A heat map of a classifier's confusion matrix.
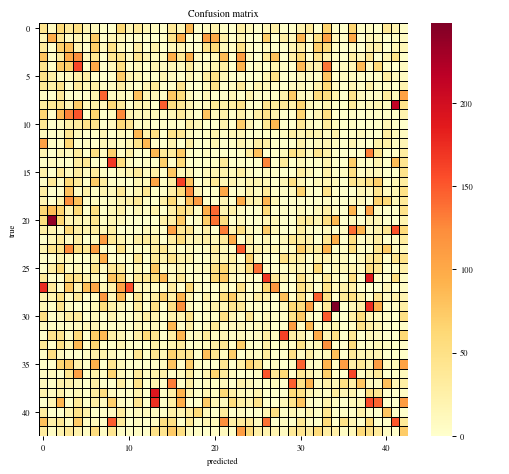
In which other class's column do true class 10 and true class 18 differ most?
3
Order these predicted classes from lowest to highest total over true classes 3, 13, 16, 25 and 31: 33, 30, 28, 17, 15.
28, 33, 30, 17, 15
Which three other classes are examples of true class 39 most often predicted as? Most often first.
13, 38, 42
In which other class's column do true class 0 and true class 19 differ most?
20
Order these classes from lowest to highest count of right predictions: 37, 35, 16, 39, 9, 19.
37, 19, 35, 9, 39, 16
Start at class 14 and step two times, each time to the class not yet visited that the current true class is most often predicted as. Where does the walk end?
41
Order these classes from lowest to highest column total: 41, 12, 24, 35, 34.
35, 12, 24, 34, 41
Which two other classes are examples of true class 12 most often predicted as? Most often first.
0, 3
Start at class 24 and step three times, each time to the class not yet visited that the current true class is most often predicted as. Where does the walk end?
23
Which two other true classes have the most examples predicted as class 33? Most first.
30, 4
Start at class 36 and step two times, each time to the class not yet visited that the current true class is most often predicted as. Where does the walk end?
38
